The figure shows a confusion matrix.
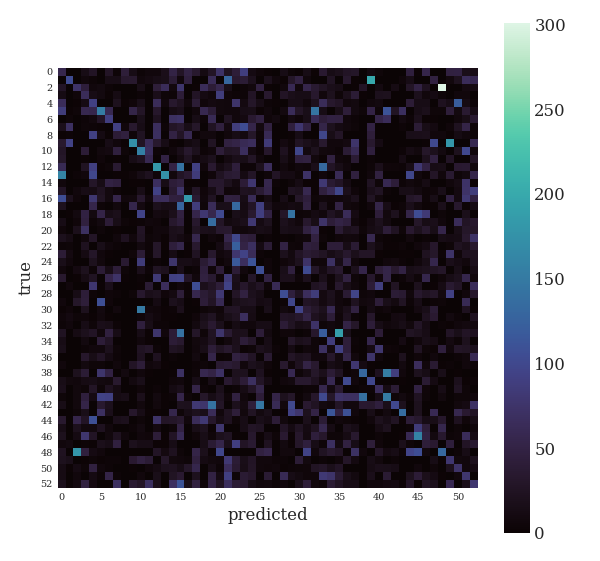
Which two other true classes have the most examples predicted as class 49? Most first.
9, 28
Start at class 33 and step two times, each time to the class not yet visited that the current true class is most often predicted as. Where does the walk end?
40
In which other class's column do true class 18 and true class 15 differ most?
29
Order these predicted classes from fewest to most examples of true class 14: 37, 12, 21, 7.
37, 21, 7, 12
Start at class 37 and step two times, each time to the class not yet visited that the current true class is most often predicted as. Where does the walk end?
20
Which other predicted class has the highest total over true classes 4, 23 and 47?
22
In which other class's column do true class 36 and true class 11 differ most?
39
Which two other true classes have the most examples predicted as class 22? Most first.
17, 24
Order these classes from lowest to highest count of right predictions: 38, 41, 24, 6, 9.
6, 24, 38, 41, 9
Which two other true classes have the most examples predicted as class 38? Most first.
41, 25
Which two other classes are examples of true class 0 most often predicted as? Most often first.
23, 20
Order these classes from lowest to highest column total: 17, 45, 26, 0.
26, 0, 45, 17
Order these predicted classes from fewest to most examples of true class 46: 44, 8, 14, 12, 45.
8, 14, 12, 44, 45
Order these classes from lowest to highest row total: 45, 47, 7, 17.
45, 47, 17, 7
